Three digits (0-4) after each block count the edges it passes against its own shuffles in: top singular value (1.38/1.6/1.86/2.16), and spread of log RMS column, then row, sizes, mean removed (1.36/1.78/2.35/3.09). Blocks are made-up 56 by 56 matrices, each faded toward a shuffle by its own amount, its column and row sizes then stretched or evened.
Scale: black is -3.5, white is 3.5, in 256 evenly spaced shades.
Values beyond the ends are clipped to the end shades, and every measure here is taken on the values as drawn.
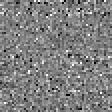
0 0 2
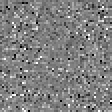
0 1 1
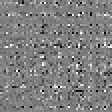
0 3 4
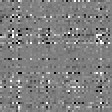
4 3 4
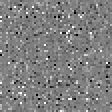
0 1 1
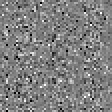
3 2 0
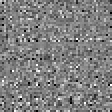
0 1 3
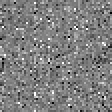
0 3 1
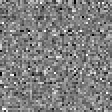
1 0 2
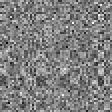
4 1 0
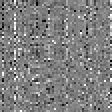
4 3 0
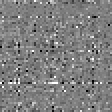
2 2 3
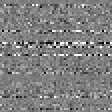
3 0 4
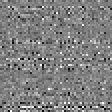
4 1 4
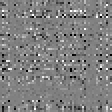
4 3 4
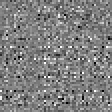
1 2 3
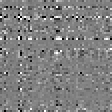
4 2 4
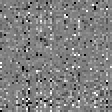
3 3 1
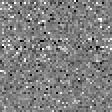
2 0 2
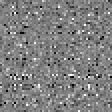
3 1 3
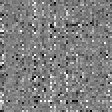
2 3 2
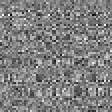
4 0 3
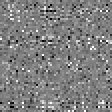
3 1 2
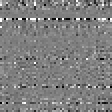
4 1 4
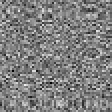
3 0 2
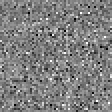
0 0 1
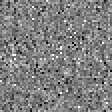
0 0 0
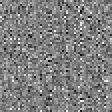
4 2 0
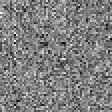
2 1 0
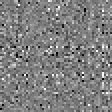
3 2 1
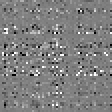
2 3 4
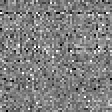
3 0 2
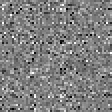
3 1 2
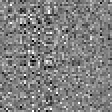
3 3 0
